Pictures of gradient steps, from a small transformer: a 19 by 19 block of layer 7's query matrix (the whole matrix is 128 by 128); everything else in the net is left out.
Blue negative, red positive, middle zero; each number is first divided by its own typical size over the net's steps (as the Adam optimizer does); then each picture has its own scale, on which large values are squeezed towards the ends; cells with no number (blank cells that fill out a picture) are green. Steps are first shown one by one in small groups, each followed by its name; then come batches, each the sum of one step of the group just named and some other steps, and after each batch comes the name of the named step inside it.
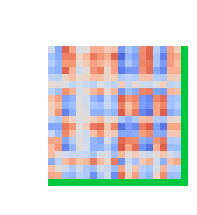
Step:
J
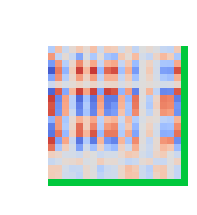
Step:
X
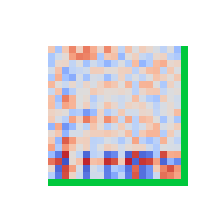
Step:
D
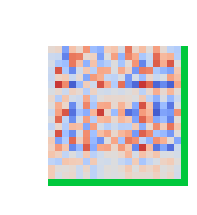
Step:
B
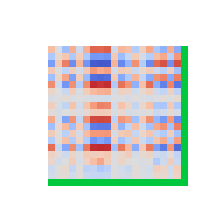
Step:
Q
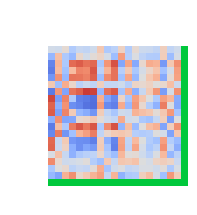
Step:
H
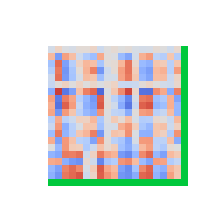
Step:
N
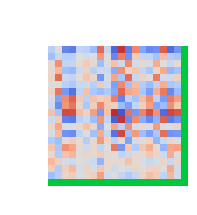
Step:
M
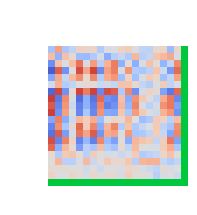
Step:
X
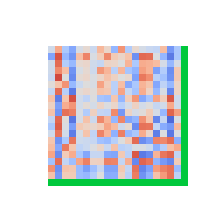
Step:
M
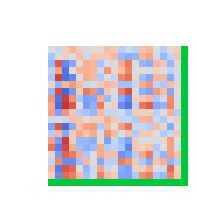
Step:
N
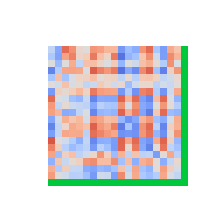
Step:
J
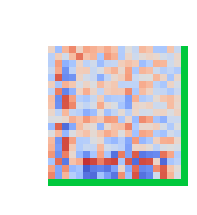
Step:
D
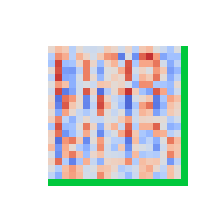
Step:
N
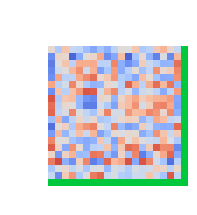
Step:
H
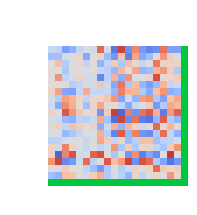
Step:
M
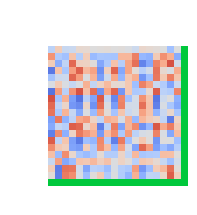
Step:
H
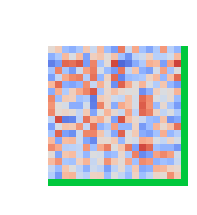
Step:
H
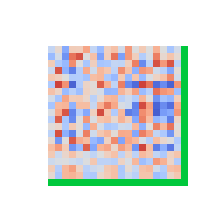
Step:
B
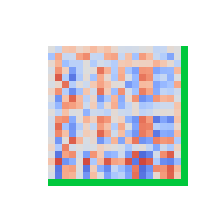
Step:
D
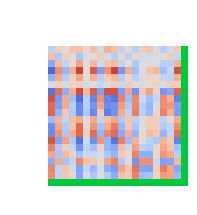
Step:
X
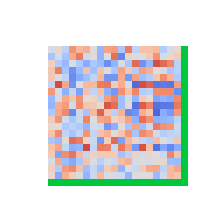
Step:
B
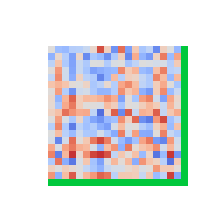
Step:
M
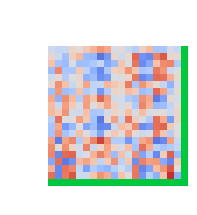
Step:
D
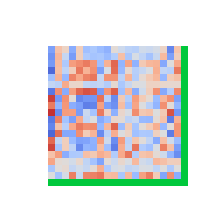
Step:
H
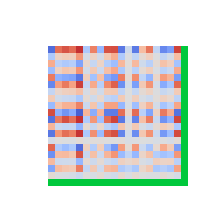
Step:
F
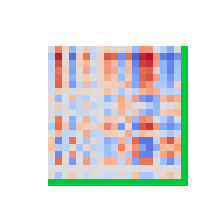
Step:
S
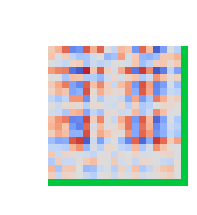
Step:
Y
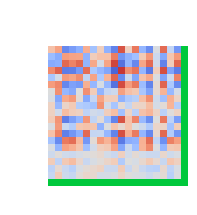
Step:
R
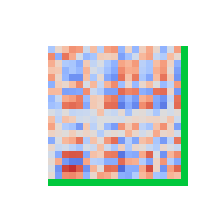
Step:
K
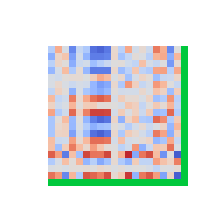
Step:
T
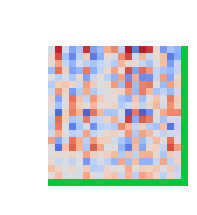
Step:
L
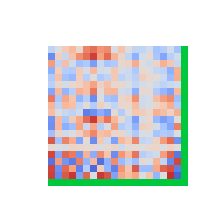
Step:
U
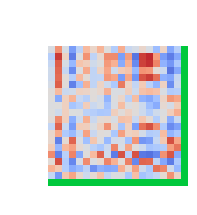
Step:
S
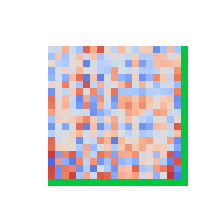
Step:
U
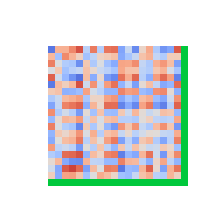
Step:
K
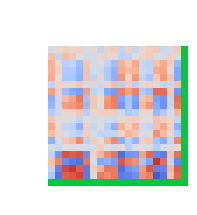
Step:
K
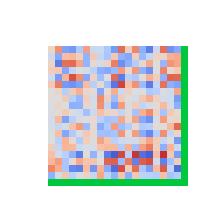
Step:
R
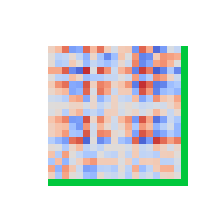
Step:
Y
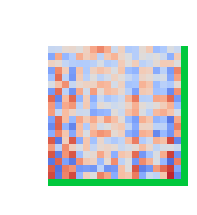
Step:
U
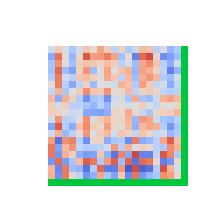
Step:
S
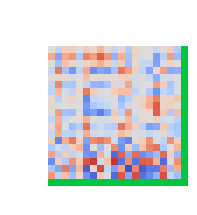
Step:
R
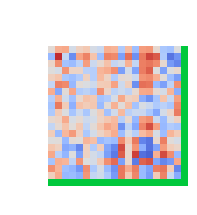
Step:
S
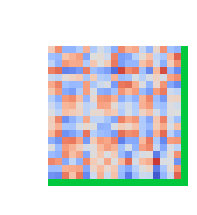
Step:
R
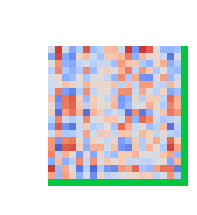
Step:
L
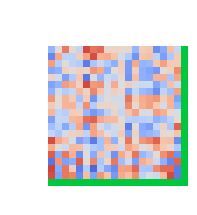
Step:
U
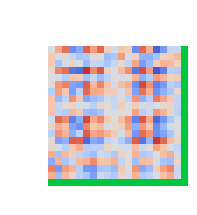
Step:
Y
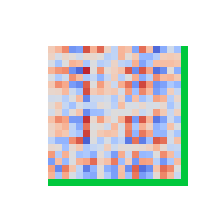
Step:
Y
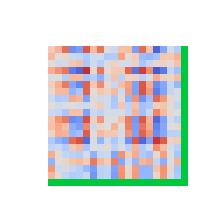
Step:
Y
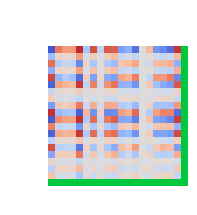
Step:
F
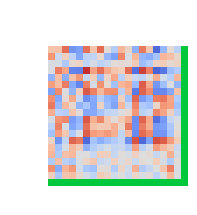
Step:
Y
